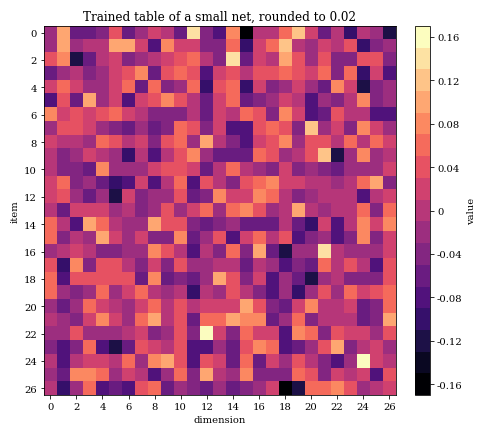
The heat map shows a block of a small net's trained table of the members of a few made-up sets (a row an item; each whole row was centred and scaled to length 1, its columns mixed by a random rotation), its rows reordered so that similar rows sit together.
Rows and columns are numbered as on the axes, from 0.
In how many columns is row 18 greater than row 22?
10
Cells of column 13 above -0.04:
21
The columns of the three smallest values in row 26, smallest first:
18, 19, 1
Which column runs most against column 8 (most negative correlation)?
17
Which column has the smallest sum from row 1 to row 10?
15
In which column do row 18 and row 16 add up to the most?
8
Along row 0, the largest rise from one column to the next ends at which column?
11
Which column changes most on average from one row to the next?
24
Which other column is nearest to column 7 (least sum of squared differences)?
23
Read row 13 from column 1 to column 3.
-0.06 0.02 0.02
